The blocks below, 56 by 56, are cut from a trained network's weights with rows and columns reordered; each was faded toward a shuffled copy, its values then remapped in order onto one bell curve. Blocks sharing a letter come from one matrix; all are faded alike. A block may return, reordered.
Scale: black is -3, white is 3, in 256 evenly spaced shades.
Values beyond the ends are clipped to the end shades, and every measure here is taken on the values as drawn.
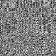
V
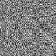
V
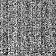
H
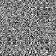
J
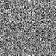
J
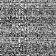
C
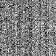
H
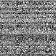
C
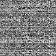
C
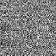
J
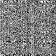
H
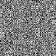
J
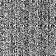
H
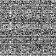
C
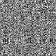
J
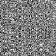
J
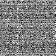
C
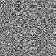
V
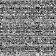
C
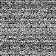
C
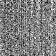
H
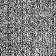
H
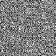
J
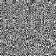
J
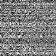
C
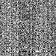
H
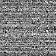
C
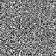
J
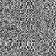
V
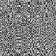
V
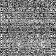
C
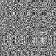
V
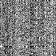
H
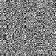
V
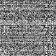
C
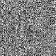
J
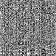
H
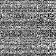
C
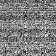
C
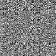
J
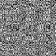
V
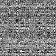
C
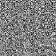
J
